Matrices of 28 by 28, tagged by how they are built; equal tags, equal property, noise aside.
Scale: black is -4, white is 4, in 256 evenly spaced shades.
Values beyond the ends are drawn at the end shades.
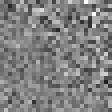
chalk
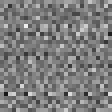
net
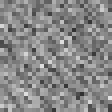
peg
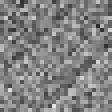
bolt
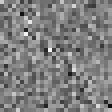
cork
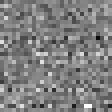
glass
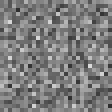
net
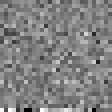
glass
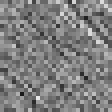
peg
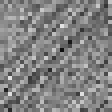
bolt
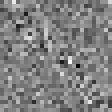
cork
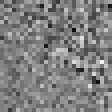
chalk
